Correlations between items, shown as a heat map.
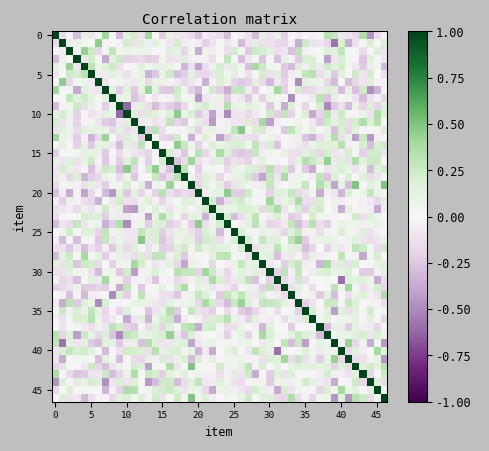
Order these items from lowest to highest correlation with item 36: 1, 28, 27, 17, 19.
17, 27, 1, 19, 28
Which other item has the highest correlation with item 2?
4
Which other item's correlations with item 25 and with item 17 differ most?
10
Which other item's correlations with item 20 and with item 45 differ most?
40
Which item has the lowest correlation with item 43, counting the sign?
28
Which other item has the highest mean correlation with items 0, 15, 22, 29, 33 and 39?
38
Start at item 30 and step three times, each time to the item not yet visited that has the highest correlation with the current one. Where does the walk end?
26
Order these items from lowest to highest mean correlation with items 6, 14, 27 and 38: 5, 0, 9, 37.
9, 5, 37, 0
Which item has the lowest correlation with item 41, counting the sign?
46
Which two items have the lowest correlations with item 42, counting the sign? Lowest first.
13, 7
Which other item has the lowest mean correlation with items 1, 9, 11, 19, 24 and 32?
7
